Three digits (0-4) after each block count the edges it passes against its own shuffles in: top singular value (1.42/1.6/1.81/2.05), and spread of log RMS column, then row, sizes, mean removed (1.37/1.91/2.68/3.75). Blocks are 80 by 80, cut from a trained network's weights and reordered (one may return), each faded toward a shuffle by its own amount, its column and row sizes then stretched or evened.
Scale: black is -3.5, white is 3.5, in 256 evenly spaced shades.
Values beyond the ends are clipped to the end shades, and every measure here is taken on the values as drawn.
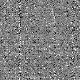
0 2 0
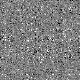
0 1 2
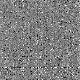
0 1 2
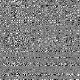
2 2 4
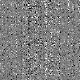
0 3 2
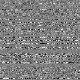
3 0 4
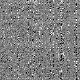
1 3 0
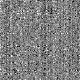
2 0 2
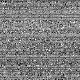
3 0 1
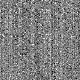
2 0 1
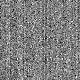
2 0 1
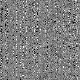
0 3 1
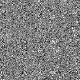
1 2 1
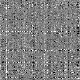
3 2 3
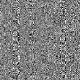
4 3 0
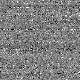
0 0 2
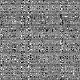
2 3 1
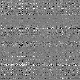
2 2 4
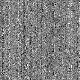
2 2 0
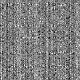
4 1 2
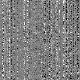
3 4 0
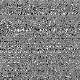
1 1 3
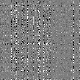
1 4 2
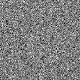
1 1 0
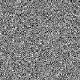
3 1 2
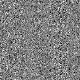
1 2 0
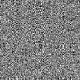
3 2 0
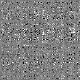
0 2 3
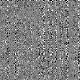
3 3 1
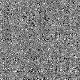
0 0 2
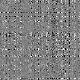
3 3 3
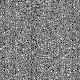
0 0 1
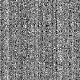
3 1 1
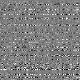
3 2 4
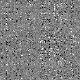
0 3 1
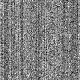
4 0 0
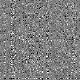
1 3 2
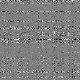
3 2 4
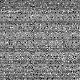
3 1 1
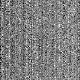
3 2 1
